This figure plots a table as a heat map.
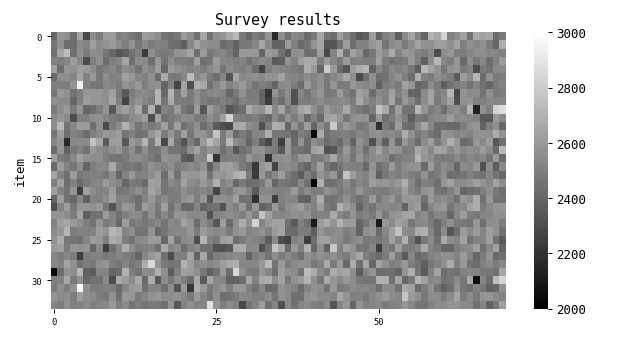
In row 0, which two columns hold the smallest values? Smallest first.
34, 5
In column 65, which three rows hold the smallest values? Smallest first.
30, 9, 4
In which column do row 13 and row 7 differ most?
2
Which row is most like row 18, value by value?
12
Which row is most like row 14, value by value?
1
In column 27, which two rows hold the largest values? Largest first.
10, 13
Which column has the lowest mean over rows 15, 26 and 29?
25
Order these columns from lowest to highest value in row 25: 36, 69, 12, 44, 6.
36, 69, 12, 44, 6
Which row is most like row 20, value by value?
16
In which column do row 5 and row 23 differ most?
40
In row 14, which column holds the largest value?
69
